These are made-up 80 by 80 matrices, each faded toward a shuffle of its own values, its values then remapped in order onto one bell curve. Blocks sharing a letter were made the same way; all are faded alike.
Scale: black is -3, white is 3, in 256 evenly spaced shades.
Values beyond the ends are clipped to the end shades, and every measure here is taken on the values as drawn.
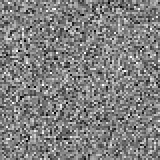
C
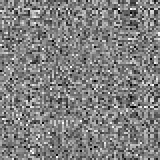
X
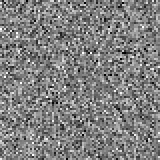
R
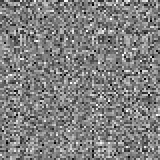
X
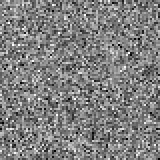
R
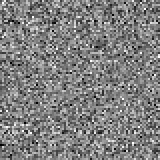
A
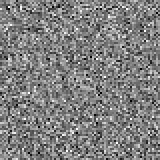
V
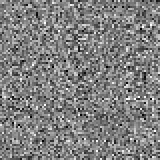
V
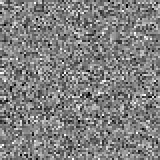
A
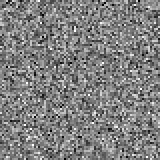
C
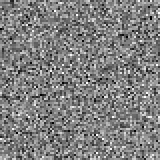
R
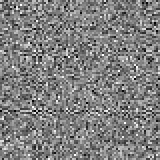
X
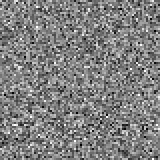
R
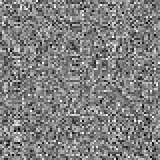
X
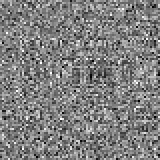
X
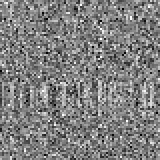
V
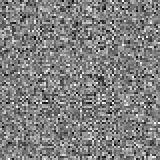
X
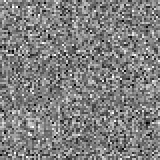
A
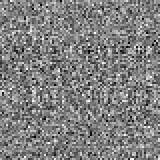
V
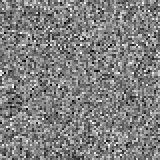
R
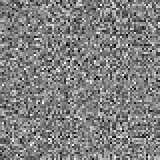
X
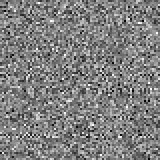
A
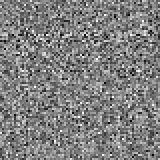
A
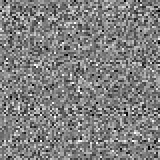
A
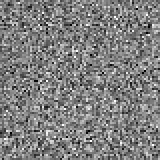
A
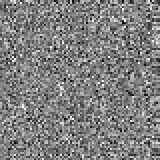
X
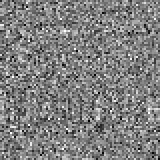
A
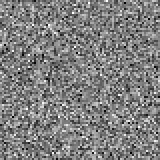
R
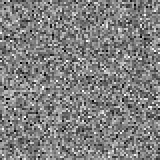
C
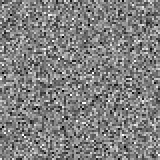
C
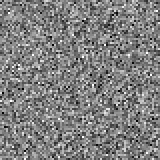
C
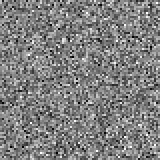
R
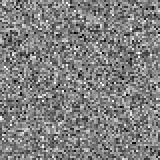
R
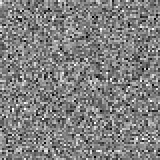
A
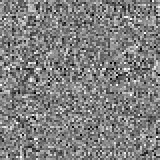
A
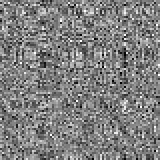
X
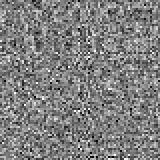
V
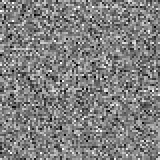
R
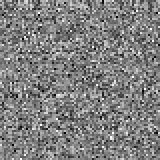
A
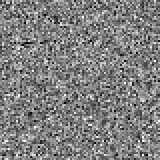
R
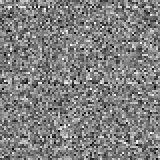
A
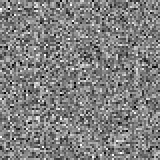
V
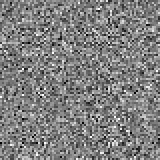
X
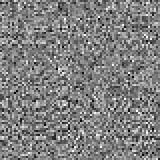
X
